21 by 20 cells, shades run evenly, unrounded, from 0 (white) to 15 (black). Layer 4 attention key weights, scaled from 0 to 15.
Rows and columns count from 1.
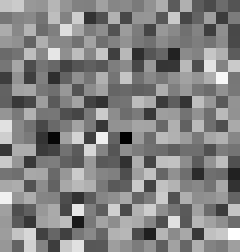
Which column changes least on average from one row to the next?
4
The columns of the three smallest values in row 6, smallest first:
18, 20, 16
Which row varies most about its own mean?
12
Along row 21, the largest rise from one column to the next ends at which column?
8
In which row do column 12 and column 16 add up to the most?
5
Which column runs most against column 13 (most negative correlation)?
19
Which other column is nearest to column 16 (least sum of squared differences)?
2
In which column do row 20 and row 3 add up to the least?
3
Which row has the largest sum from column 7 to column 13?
14
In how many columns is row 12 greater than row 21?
11
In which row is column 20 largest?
15
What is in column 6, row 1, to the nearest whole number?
6
